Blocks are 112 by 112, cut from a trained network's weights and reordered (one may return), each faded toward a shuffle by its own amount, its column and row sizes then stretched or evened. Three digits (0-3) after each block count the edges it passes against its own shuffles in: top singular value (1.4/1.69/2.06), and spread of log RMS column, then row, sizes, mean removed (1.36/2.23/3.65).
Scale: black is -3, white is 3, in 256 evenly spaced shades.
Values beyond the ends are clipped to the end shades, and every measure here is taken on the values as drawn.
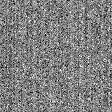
1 0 0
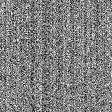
2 0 0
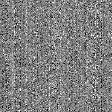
1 2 0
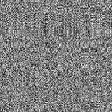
3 1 1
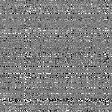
2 2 3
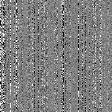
2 3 0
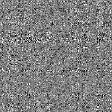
2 2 2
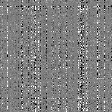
2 3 2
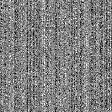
3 2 0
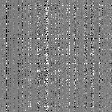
2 3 2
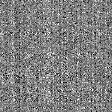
2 1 2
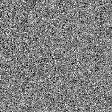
0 1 0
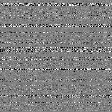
2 1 3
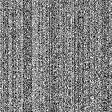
3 0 0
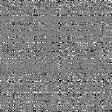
1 2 3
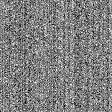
2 0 0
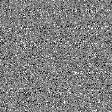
0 1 2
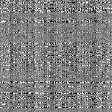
3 0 3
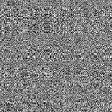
3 1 2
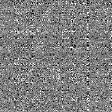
1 2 2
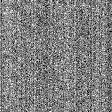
2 0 0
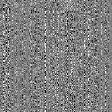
3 3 0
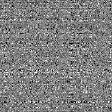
2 2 2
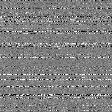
2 0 3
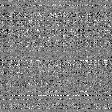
1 0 3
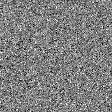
0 0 1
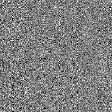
2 2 1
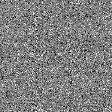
0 1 1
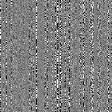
3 3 0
